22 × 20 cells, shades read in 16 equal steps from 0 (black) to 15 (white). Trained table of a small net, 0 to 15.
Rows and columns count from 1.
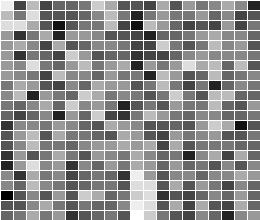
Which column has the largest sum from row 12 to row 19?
11
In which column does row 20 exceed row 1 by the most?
12
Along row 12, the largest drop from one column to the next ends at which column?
9
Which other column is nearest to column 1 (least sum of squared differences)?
13
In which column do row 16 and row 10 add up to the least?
3
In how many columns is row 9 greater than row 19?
8
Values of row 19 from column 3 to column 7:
11 8 7 5 6
